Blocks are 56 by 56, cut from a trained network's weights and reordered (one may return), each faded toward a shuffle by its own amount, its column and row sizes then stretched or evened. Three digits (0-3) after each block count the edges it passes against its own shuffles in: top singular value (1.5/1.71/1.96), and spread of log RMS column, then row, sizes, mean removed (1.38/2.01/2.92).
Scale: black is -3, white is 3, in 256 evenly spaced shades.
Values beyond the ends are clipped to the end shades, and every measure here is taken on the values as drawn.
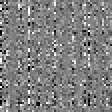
2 3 1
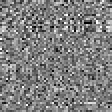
3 0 2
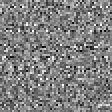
1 0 2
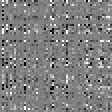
0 3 3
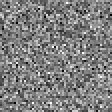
1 0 1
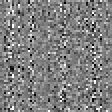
0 3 0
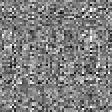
3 2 2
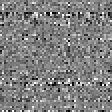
2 1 3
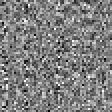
2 2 0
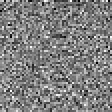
2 0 1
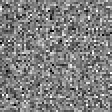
0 1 1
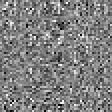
2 2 2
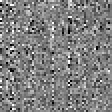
0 3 1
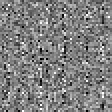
1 2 0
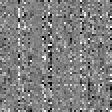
0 3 1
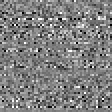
1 0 3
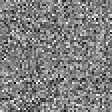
1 0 1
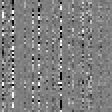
2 3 0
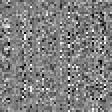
0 3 1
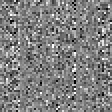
0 3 0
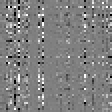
3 3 2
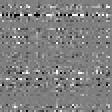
2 2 3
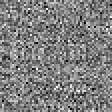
1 0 0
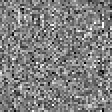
1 1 0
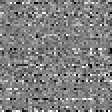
1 1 3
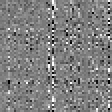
2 3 1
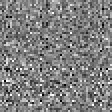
2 1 2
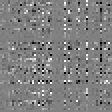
0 3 3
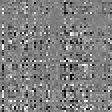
3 3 3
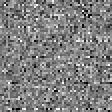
0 1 2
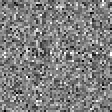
0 2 1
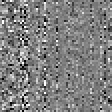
2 3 0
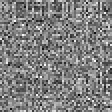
3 0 0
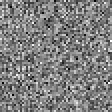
1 0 0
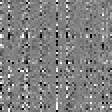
3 3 2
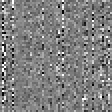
1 3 0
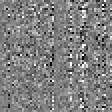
0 3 1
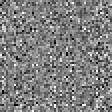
1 2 1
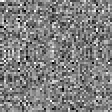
2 1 1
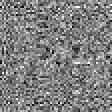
3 0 1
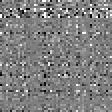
0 2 3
